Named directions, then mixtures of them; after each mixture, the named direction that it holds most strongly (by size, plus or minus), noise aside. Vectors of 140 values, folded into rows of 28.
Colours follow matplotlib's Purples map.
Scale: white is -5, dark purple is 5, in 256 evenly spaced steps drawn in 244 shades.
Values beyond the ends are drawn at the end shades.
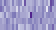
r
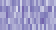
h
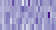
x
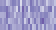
h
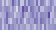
h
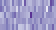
r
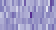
r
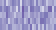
h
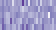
x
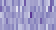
r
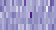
r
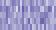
h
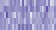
r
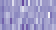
x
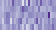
x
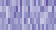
h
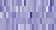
r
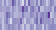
x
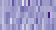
x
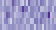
x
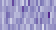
x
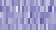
h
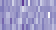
x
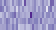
r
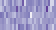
r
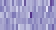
r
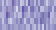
h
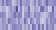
h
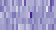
r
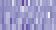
x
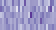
r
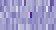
r
